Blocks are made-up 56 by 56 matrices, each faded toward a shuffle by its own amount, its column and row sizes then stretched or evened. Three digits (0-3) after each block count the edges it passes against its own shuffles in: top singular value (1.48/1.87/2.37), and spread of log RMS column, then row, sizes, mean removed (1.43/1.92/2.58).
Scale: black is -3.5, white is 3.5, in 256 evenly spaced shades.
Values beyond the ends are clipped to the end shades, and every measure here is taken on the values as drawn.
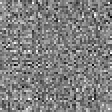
2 1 1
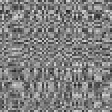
3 0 3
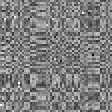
3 2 0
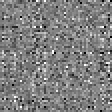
2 2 2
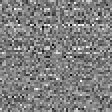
2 0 2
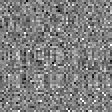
2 0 0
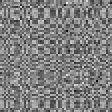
3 0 1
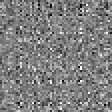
2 2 2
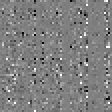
0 3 2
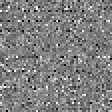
0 1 2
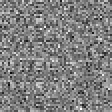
2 0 0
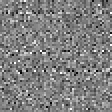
2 0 2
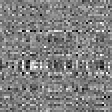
3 1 3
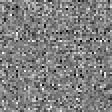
1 1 2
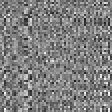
3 3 1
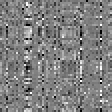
3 3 0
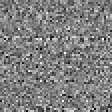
1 0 2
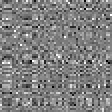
3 0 3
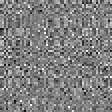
3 1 1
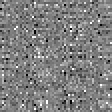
2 2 0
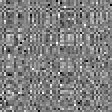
3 2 1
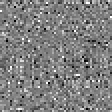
2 0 1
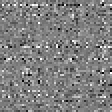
0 2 3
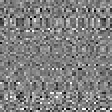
3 0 3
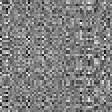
3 3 1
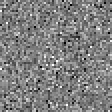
0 0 0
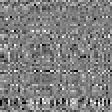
3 0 3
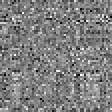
2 0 2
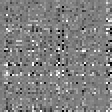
0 3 3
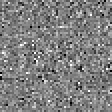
1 1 1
